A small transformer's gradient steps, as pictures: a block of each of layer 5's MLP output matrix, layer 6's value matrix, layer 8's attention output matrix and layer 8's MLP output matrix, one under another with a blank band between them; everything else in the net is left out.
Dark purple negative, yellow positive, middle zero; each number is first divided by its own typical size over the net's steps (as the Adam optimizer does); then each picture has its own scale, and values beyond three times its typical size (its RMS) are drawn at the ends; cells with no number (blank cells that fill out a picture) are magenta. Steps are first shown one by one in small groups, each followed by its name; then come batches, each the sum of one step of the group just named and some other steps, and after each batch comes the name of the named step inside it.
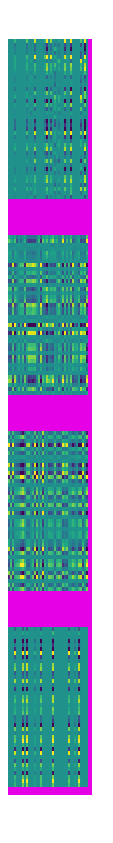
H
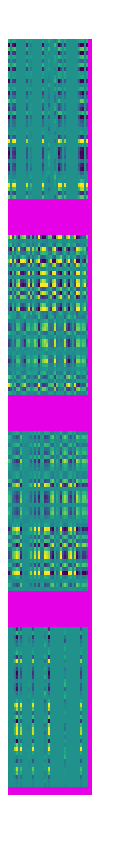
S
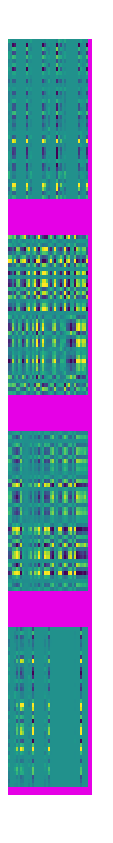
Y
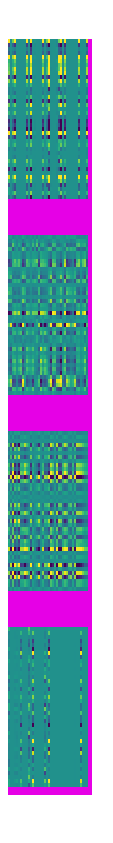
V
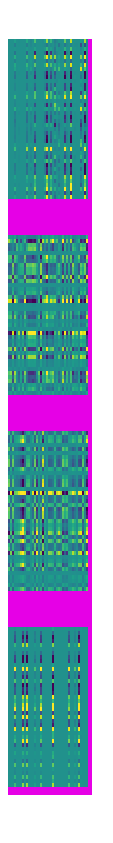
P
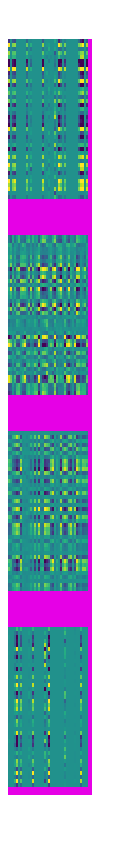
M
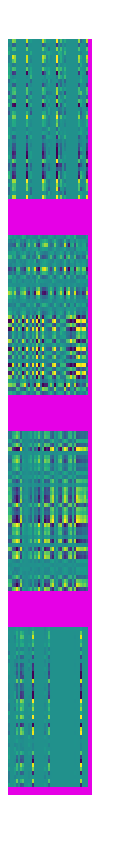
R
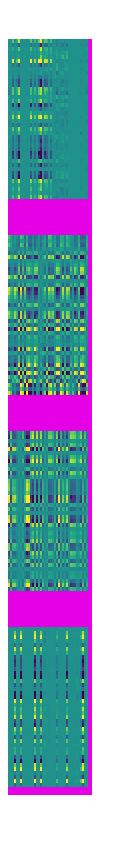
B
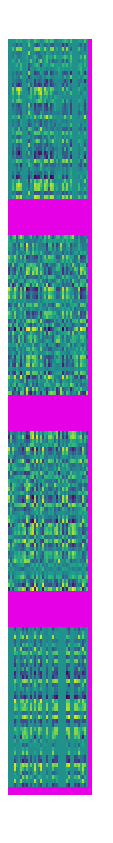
B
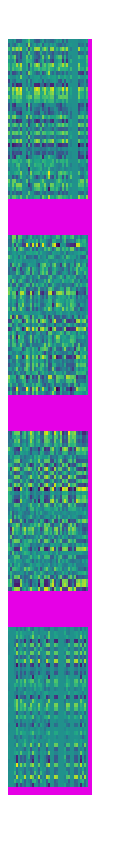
R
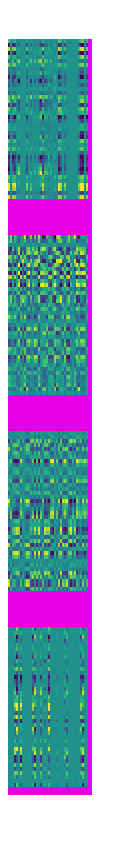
S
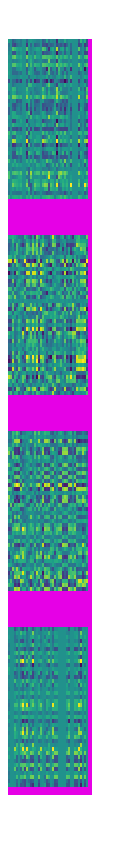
Y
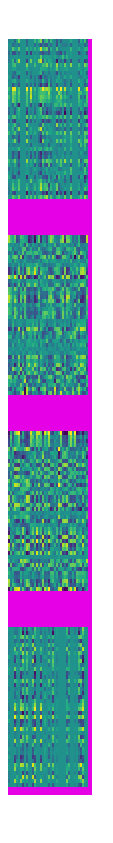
B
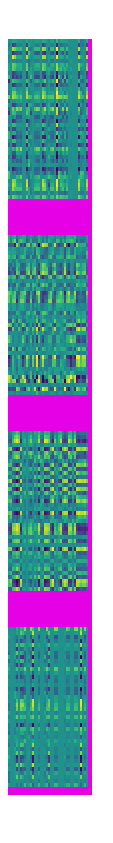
R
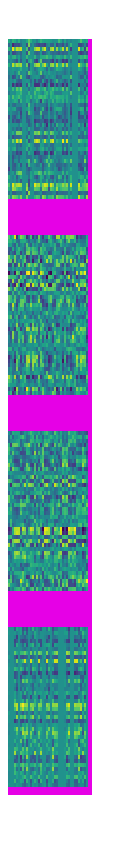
S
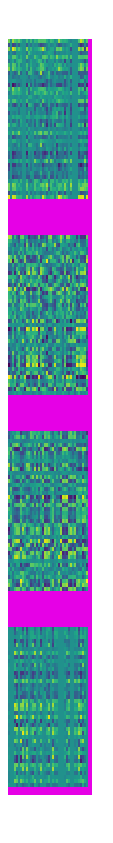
R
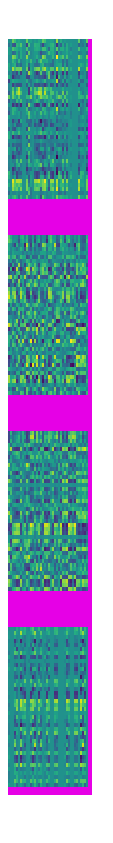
R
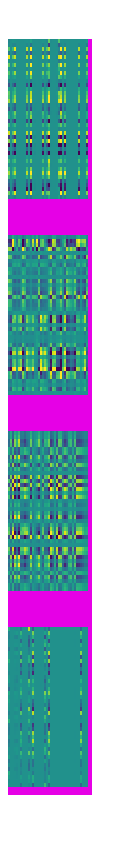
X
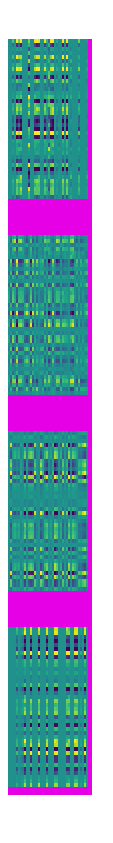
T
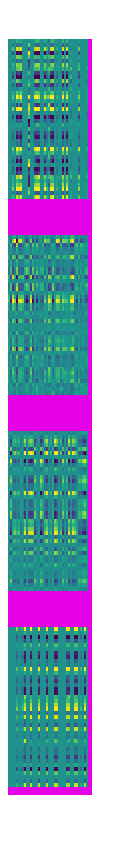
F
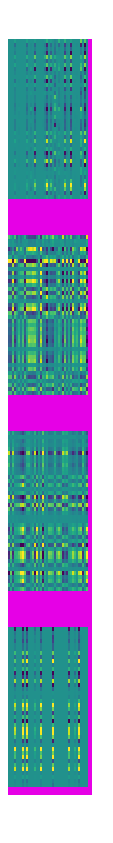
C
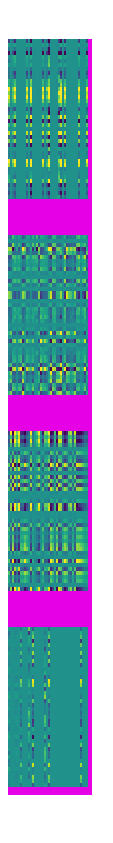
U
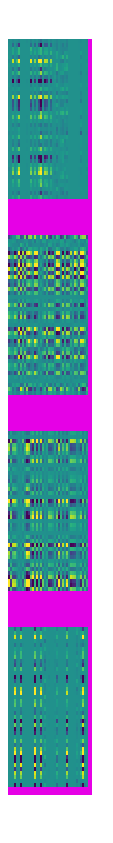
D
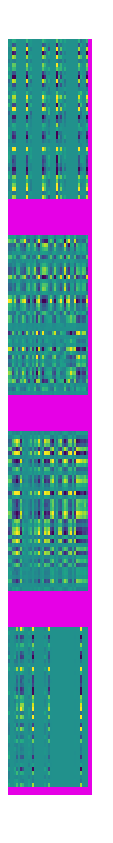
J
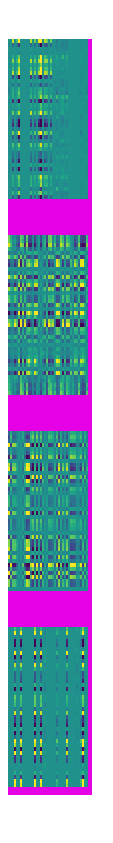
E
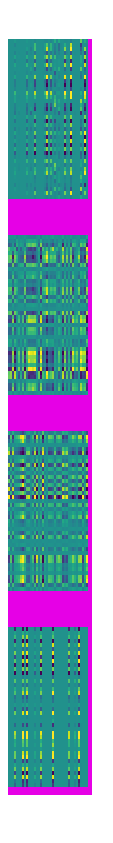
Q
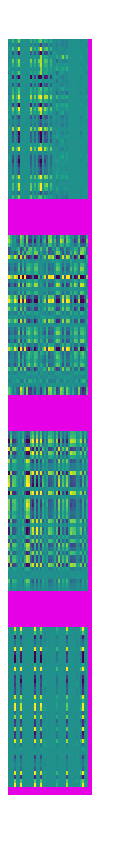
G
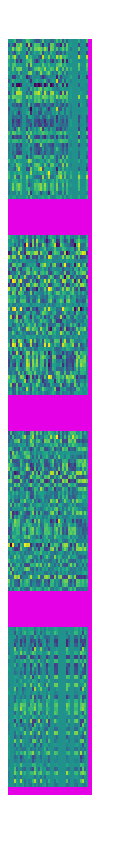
J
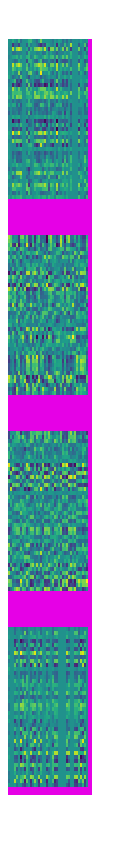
E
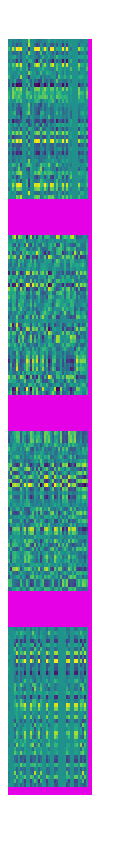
D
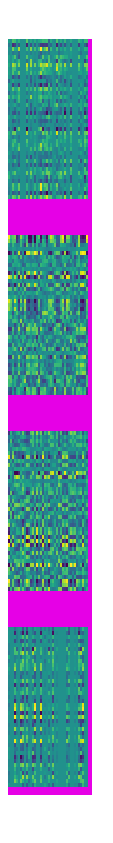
G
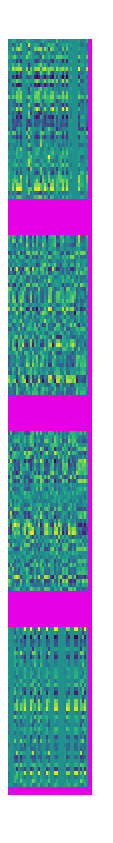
F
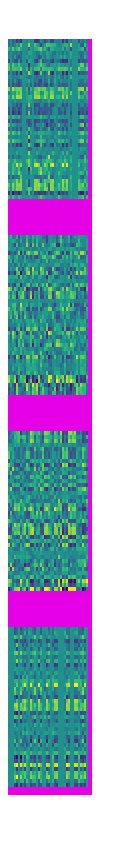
D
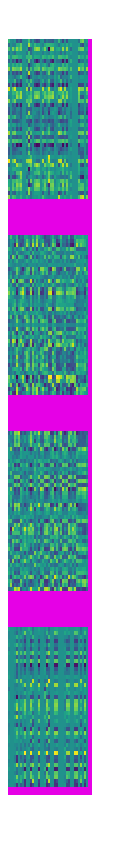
U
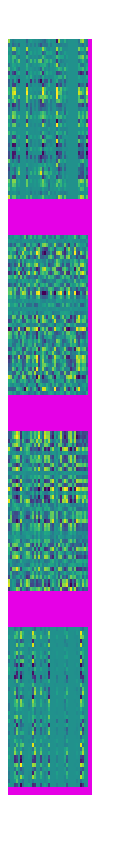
D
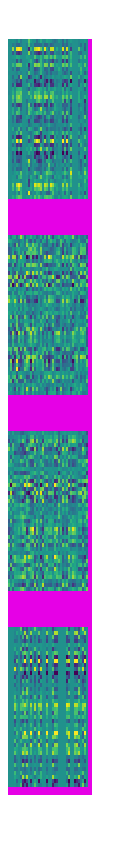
G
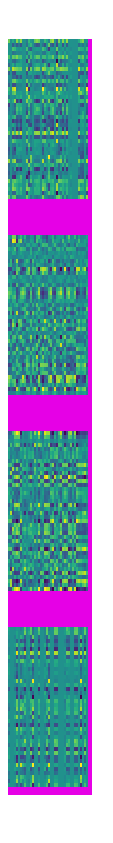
T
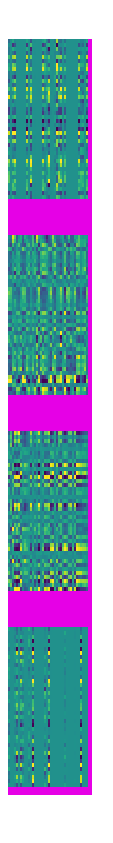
U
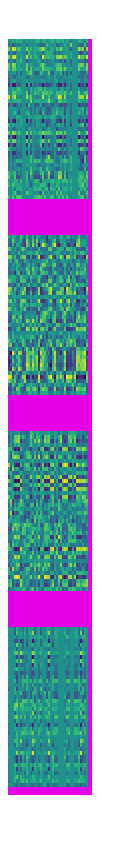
X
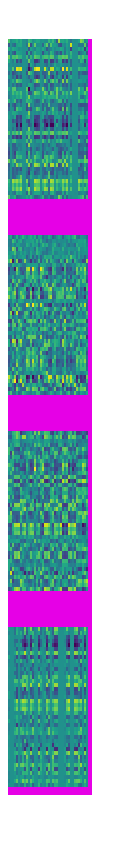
T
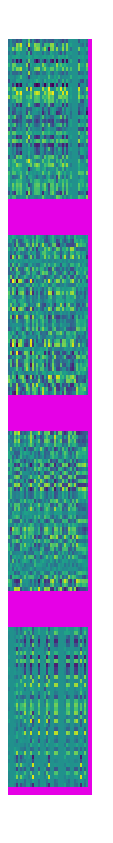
U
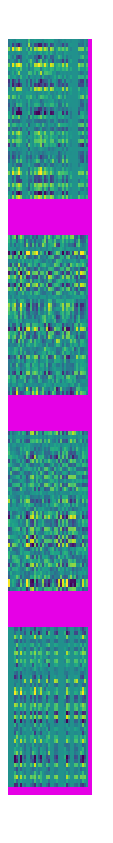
D
